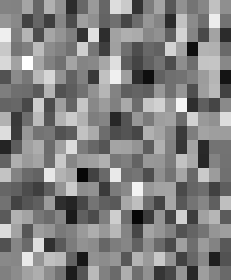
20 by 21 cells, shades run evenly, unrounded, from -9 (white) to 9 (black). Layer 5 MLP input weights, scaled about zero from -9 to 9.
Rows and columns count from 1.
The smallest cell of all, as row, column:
5, 3
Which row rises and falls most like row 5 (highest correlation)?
16
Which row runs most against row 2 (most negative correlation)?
19
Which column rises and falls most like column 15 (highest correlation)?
6
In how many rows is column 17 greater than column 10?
9
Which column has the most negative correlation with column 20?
13
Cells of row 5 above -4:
16
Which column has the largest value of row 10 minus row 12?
17
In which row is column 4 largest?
14
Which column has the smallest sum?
11
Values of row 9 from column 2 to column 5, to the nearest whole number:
5 1 -4 3
